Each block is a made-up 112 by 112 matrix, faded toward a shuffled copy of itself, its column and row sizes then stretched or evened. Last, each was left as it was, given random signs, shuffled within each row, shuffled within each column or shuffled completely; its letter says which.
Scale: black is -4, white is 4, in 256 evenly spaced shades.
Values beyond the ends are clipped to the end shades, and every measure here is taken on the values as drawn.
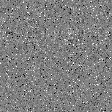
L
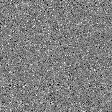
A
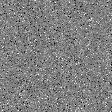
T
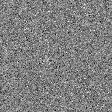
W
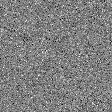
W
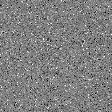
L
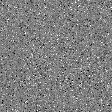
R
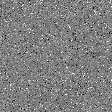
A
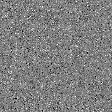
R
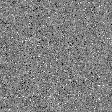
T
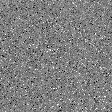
W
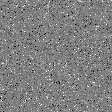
A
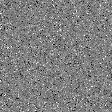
R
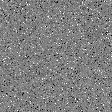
W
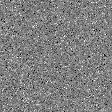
T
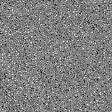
T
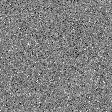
W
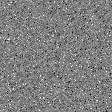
W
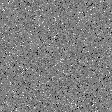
W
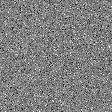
W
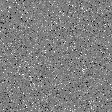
W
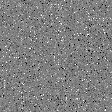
T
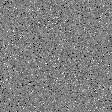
W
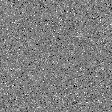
A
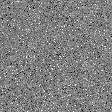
A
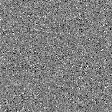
L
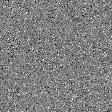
R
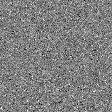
A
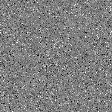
R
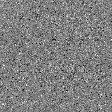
L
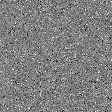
T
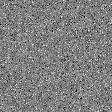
A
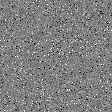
A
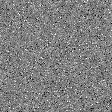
W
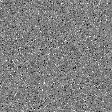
R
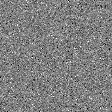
T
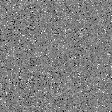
L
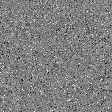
W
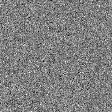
L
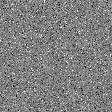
W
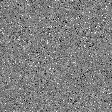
A
